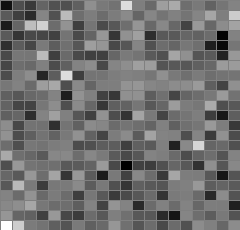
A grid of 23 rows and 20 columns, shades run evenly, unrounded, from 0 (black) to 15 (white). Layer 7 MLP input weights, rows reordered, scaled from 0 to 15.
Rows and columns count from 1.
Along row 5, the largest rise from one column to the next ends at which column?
20
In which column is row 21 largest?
3
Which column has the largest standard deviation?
1
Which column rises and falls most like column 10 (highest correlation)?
13
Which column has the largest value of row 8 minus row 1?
6
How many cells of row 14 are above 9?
1
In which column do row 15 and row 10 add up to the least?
15
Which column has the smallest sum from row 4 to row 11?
19
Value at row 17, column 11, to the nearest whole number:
0
